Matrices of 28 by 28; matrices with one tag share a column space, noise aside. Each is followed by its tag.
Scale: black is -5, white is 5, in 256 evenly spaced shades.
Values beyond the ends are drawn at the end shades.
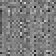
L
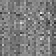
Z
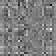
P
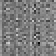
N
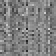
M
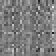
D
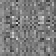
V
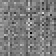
Z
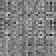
Z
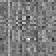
V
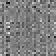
L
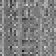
P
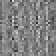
V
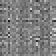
N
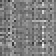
N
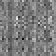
V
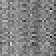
N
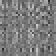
D
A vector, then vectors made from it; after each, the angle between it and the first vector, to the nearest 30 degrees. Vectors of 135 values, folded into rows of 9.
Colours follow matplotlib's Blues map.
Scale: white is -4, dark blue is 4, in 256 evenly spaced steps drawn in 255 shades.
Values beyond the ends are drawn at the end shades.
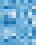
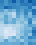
60 degrees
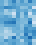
30 degrees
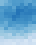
90 degrees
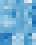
120 degrees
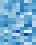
60 degrees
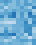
150 degrees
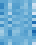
90 degrees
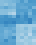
60 degrees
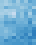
60 degrees
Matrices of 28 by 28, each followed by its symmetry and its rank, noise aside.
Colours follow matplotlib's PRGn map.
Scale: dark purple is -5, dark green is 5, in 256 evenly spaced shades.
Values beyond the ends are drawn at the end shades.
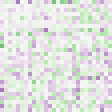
no symmetry, rank four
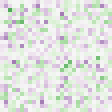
symmetric, rank six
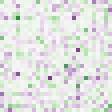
symmetric, rank eight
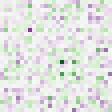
symmetric, rank six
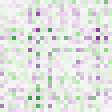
antisymmetric, rank four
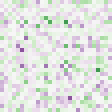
antisymmetric, rank eight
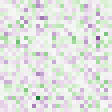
antisymmetric, rank six
